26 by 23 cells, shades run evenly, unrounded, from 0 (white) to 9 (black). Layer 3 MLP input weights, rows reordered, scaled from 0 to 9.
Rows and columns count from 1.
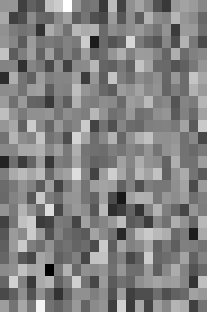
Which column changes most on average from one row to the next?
6
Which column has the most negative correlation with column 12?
7
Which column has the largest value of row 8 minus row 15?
13
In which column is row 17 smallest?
5
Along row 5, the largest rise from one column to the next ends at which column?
2
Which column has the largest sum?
22
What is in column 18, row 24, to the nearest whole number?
3
